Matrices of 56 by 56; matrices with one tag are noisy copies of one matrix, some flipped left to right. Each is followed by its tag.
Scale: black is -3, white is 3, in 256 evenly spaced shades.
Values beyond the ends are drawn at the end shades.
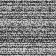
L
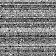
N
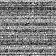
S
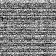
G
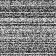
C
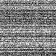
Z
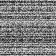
L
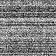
C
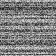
S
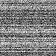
Z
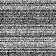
Z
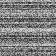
N
